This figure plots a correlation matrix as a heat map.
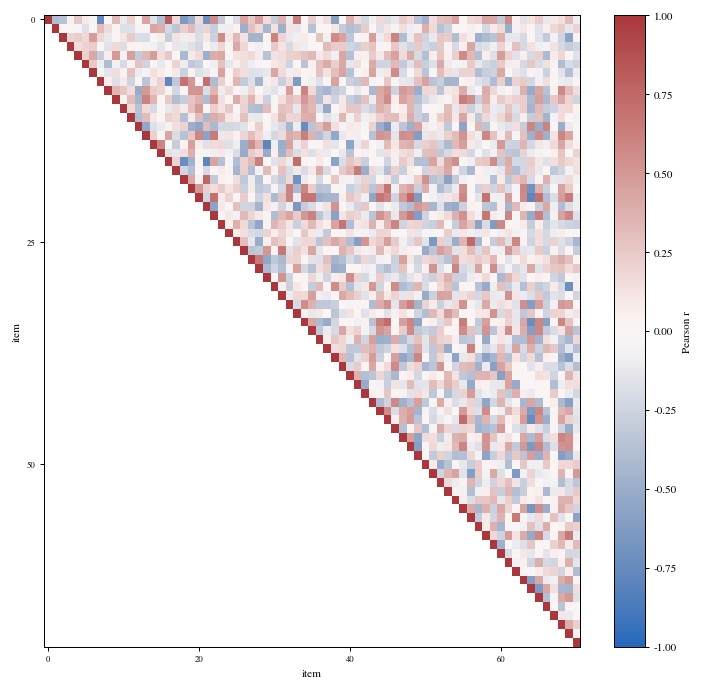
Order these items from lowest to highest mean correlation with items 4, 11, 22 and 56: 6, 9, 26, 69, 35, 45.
69, 6, 26, 45, 35, 9
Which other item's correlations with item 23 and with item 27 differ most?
28
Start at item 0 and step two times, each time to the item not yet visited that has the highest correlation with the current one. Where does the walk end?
33
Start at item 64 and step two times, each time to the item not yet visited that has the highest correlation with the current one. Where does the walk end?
66
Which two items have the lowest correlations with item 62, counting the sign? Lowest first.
51, 41
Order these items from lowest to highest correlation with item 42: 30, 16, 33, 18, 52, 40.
40, 16, 33, 52, 30, 18
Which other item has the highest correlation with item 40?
29
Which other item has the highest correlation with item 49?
38
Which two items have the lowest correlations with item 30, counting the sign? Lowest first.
69, 58
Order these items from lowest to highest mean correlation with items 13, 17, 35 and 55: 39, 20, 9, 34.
39, 9, 34, 20
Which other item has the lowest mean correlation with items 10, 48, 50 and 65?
64
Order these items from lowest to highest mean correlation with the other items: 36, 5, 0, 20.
36, 5, 0, 20
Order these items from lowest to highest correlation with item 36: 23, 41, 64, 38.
23, 38, 41, 64
